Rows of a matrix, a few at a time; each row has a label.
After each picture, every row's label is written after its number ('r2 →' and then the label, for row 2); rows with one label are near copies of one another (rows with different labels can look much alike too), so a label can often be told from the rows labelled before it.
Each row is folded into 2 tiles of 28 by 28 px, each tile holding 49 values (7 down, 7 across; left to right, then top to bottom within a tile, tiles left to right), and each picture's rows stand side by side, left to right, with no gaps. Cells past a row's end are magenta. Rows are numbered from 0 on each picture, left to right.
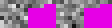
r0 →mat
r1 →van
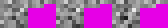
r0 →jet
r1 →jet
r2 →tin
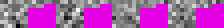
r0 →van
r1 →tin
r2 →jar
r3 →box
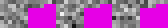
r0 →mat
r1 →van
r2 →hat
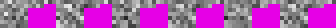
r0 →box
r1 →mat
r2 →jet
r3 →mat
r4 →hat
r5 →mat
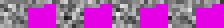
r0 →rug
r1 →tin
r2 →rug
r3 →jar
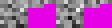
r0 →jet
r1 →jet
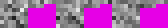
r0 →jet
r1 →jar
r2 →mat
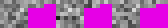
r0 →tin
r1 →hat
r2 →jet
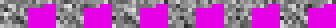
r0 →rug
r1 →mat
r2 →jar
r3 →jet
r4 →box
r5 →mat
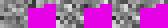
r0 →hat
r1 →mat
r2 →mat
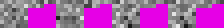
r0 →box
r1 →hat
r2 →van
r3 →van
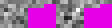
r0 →rug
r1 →tin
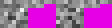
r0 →tin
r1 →jet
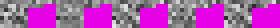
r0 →rug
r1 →hat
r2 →mat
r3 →box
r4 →mat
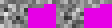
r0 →rug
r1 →tin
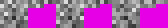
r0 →box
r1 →box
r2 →jet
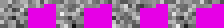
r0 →jet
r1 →van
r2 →mat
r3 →van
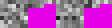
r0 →mat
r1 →hat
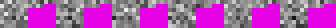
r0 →box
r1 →jet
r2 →hat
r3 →mat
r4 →box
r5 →jet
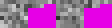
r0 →mat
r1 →hat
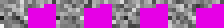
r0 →jar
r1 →hat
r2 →jet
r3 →mat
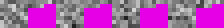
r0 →mat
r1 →van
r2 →jet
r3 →hat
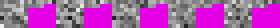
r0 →jar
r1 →jet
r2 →hat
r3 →van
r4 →box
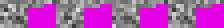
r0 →rug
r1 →tin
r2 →jar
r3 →rug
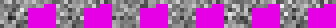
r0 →tin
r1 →box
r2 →hat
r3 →box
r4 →rug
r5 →box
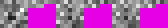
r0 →tin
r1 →box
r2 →box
